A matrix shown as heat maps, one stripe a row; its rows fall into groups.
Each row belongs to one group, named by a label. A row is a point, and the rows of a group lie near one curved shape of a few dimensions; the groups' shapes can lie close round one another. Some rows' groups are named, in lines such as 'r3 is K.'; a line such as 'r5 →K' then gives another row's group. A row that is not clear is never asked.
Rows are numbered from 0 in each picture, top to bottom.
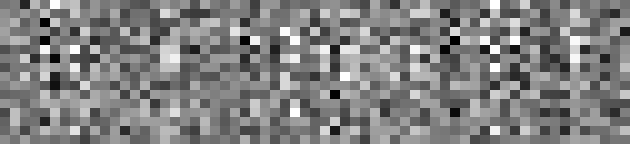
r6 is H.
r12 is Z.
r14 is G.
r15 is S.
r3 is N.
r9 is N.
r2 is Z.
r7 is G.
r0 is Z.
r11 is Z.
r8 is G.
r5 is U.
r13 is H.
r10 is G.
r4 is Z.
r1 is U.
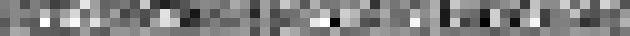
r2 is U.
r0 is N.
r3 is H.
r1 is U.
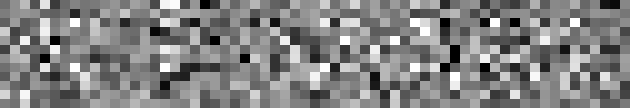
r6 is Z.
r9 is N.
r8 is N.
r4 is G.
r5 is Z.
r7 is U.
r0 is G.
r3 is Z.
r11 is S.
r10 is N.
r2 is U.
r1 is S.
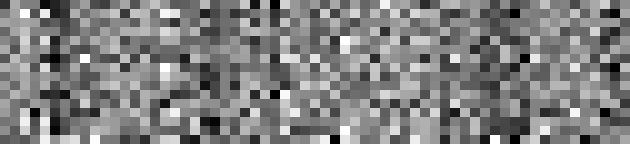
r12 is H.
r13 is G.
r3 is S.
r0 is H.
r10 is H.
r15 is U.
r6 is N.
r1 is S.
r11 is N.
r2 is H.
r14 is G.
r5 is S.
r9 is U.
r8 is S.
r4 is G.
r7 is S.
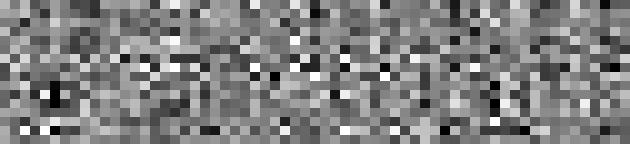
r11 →N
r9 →N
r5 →S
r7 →Z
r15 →Z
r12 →N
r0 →H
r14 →G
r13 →Z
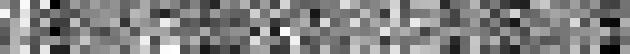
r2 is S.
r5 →S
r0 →G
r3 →H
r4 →Z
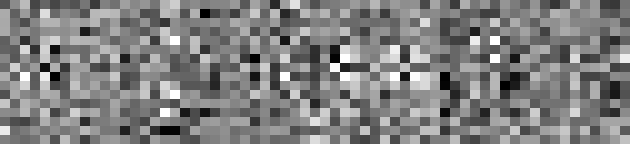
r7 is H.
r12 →U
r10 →Z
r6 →G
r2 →Z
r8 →G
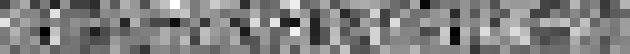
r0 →H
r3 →Z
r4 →Z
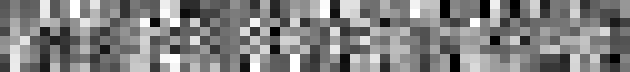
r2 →Z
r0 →U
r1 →U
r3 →H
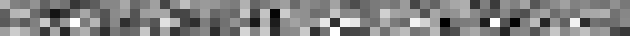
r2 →U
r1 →H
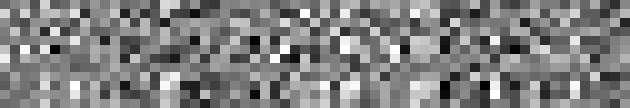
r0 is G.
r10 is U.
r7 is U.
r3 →H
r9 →U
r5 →G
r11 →U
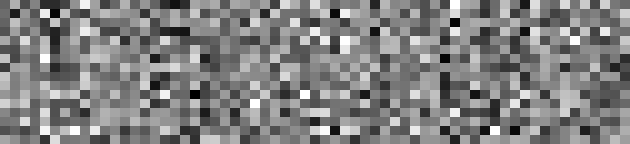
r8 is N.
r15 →Z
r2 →Z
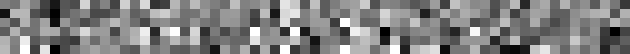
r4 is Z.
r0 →N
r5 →G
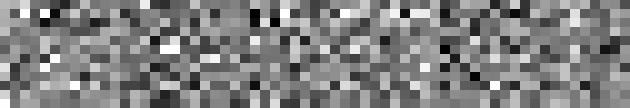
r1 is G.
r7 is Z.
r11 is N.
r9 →U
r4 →Z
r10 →N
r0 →N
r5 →G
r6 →Z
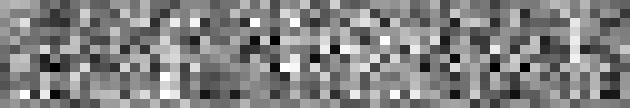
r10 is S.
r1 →N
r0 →H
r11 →S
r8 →G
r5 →G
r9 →G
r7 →N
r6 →Z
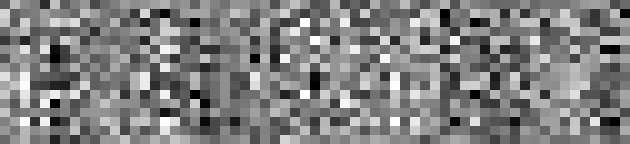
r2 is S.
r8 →N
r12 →N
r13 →S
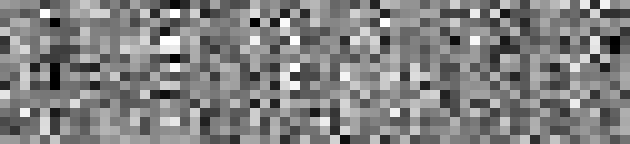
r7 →H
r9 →H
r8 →G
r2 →H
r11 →U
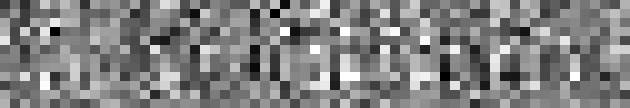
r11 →S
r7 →U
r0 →G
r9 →U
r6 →U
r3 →G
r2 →Z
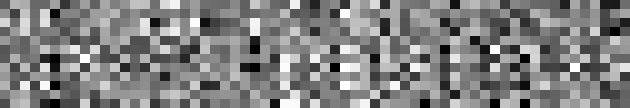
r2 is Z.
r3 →Z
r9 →G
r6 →N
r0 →Z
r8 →N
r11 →N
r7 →G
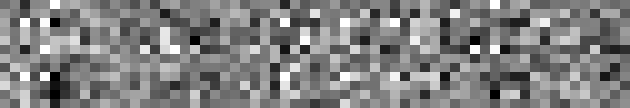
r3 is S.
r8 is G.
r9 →H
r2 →G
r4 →S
